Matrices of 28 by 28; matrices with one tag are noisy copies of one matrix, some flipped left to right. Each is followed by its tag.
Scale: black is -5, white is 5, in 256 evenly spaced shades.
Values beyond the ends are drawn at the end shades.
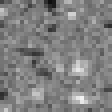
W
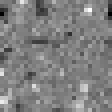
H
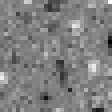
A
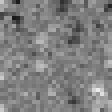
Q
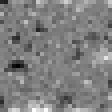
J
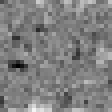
J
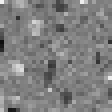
A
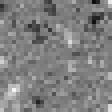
Q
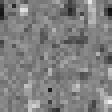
H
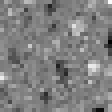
A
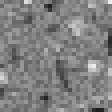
A
